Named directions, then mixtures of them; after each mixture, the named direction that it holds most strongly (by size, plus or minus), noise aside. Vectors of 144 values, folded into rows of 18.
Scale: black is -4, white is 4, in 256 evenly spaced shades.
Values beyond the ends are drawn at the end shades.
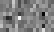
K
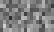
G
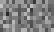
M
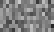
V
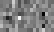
K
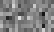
K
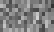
G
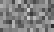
M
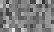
V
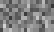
G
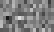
K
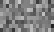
V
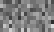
G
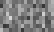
M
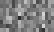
K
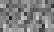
G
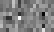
K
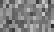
V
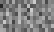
M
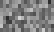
V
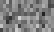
K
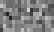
G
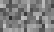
G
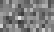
K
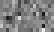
K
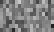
V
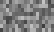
V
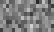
V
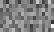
V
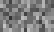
G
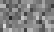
G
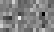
K
